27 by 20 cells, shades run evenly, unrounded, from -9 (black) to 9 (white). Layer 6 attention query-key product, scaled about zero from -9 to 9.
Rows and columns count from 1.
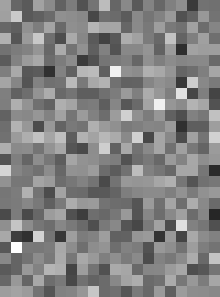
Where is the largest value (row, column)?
23, 2
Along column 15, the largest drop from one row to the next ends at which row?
22
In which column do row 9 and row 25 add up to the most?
17
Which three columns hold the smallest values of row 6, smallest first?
8, 9, 1
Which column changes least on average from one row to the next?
19
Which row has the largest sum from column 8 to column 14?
7
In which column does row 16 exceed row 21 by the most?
13
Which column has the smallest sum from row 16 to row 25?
20
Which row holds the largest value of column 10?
14
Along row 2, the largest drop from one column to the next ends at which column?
3
